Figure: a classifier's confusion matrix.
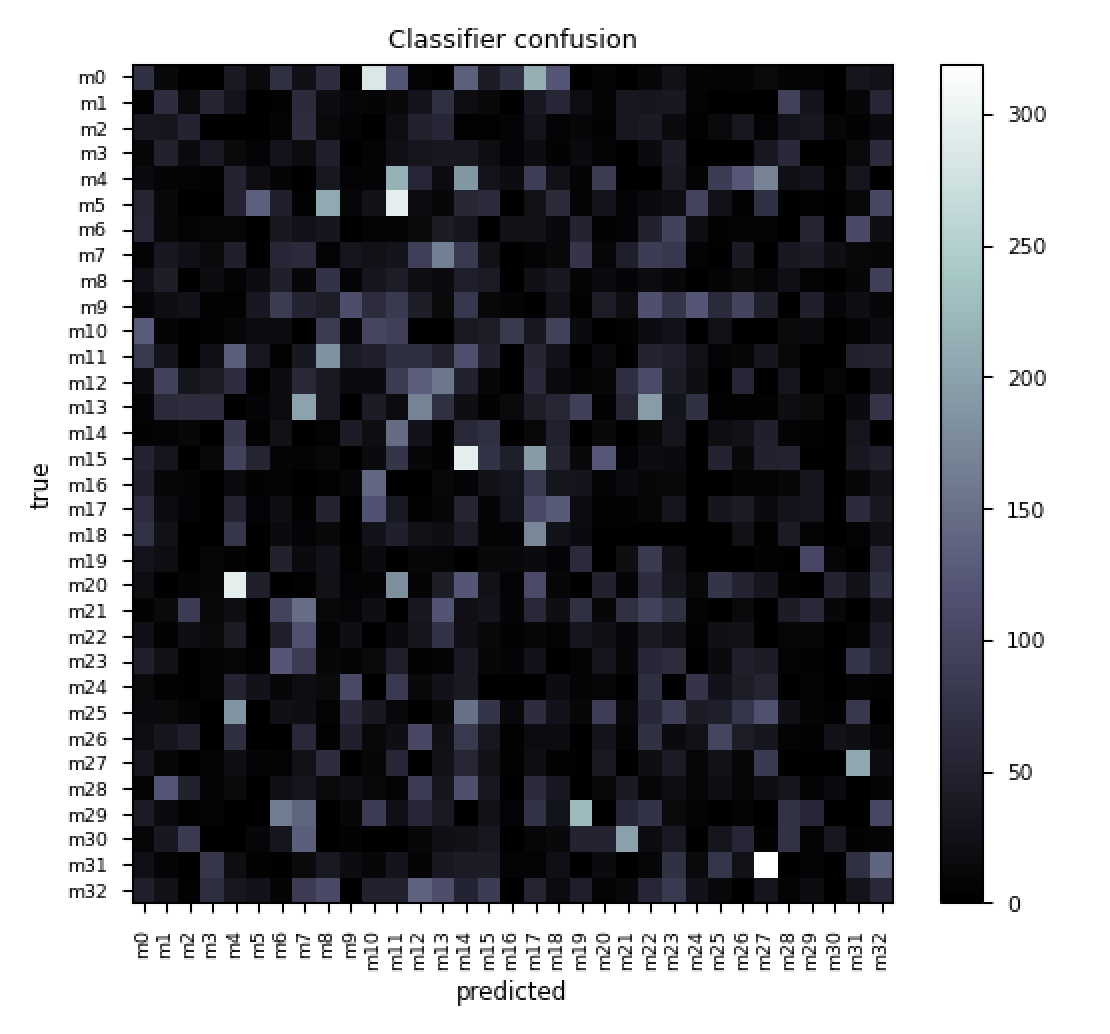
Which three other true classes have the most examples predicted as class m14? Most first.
m15, m4, m25
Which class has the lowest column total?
m30
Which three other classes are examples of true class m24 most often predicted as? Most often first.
m9, m11, m22
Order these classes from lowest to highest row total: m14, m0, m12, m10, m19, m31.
m19, m14, m10, m31, m12, m0
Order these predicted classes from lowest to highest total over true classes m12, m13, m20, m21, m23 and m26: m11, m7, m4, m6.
m6, m11, m4, m7
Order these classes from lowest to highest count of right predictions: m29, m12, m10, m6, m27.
m6, m29, m27, m10, m12
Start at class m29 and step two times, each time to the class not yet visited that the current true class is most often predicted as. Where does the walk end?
m22
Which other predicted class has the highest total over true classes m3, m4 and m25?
m14
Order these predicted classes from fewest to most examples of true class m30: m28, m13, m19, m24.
m24, m13, m19, m28
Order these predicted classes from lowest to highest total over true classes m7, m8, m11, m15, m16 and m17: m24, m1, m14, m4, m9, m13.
m24, m9, m1, m13, m4, m14
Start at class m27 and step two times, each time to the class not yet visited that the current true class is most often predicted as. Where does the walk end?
m32
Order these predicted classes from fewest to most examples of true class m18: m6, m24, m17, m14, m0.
m24, m6, m14, m0, m17
